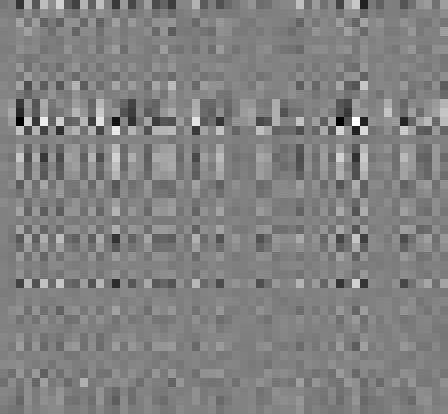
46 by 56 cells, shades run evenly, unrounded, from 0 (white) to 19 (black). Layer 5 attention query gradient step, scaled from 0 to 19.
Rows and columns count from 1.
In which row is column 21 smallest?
15
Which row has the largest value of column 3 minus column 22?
13
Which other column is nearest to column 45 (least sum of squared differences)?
6
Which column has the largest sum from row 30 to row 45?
46
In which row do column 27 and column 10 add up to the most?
1
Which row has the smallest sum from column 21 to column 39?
10
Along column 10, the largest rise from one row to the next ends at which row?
14
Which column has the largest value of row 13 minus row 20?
3
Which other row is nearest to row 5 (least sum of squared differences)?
34
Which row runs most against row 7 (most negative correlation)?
4
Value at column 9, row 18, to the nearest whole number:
7
